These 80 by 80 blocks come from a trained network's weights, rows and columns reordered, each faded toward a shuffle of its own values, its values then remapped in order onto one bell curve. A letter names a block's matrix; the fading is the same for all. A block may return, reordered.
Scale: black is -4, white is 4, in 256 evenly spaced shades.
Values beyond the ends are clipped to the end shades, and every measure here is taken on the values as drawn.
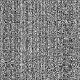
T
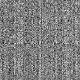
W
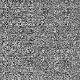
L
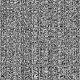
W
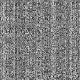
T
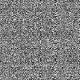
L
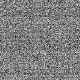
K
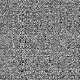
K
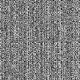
T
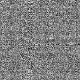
L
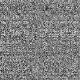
L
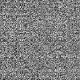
K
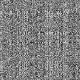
W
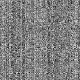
W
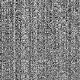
T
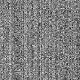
T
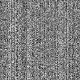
T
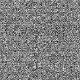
K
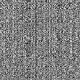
W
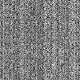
T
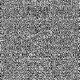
L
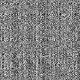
W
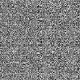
K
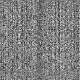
W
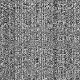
T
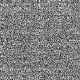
K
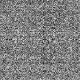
L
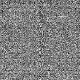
K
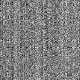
W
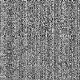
T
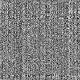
W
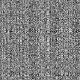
W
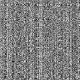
T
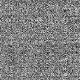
L
